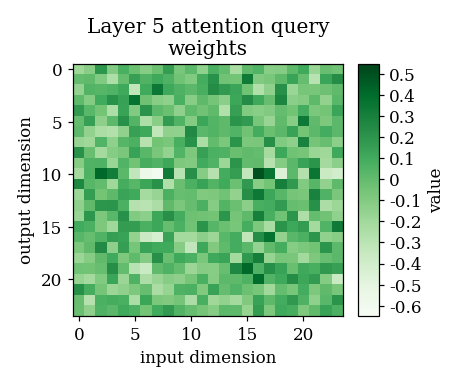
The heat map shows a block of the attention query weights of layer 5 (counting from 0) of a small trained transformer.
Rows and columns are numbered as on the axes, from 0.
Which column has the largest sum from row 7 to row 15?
16
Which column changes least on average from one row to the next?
4
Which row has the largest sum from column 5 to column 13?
2
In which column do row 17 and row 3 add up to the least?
10
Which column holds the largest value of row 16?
17
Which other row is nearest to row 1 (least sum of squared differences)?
15
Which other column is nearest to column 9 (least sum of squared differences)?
12
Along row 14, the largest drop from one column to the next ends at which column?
20
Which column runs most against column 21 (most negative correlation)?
23
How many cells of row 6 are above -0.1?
17
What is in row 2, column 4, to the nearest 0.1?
0.1
